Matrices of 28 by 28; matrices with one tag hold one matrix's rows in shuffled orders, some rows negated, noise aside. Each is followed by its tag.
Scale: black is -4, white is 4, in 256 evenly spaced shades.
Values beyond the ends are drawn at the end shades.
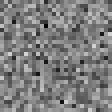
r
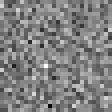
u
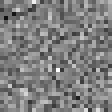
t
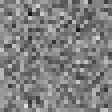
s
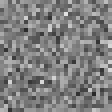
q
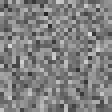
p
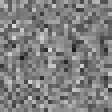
u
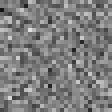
t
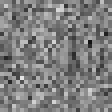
p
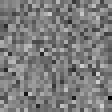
q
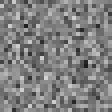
s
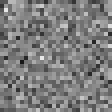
q
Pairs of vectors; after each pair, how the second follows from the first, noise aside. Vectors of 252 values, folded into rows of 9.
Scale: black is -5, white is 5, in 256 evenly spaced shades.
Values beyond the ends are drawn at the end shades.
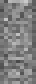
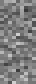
shuffled.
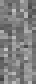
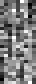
scaled up.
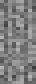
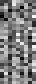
reversed, scaled up.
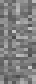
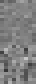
wrapped around, negated, partly zeroed.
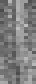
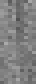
negated, shrunk.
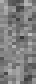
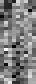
reversed, scaled up.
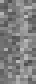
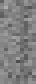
negated, shrunk.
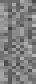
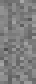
shrunk.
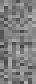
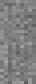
negated, shrunk.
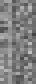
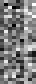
reversed, scaled up.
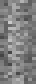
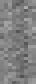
reversed, negated, shrunk.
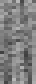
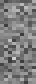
shuffled.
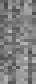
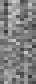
reversed.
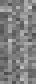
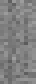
reversed, negated, shrunk.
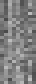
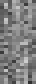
reversed.
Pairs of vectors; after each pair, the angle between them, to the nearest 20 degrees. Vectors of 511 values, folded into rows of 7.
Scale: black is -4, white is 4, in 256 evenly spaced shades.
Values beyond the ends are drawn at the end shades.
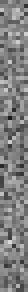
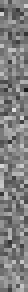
160 degrees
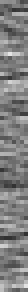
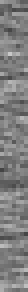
20 degrees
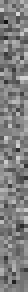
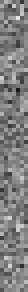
120 degrees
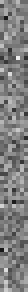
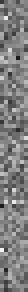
160 degrees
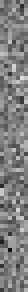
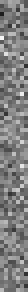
80 degrees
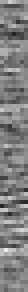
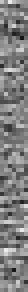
40 degrees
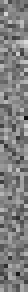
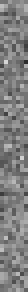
120 degrees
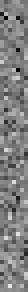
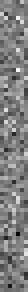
160 degrees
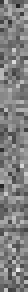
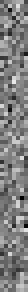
100 degrees
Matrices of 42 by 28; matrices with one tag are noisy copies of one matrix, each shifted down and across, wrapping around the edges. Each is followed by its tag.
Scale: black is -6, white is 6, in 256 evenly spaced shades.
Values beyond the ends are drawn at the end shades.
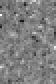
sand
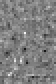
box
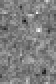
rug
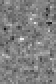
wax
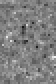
wax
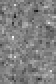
sand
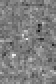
wax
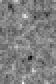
rug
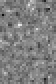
wax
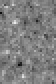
rug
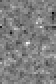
wax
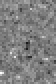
wax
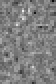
box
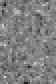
sand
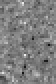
sand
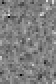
box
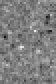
wax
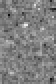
wax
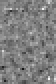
box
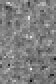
sand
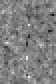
sand
